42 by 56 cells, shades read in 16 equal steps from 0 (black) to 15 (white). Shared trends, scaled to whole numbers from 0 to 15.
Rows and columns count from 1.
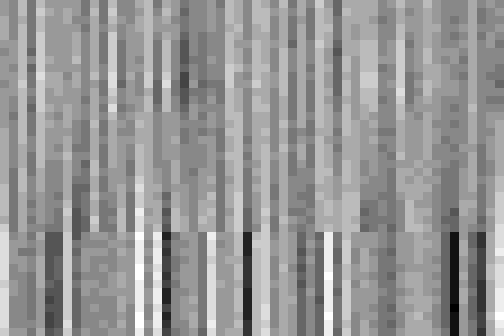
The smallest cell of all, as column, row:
51, 39
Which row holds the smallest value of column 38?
7
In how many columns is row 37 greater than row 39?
14
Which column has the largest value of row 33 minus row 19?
18
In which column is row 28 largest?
16
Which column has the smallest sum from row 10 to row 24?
21
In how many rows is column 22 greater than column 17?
9
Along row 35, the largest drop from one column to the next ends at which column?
19
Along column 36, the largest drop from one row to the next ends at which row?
30
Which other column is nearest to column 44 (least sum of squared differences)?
50
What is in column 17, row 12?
10
